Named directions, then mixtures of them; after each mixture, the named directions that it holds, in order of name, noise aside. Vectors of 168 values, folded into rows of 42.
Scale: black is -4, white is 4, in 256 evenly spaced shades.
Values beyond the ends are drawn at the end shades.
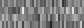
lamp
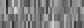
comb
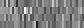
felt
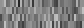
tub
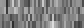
comb.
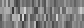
felt, lamp, tub.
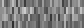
comb, felt, lamp.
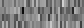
lamp.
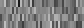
tub.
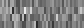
felt, lamp, tub.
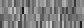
felt, lamp, tub.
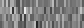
felt, tub.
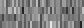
comb, lamp, tub.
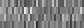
comb, felt.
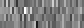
felt.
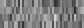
tub.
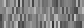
tub.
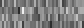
lamp.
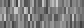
comb, felt, tub.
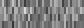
comb, felt, lamp.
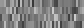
tub.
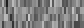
comb, lamp.
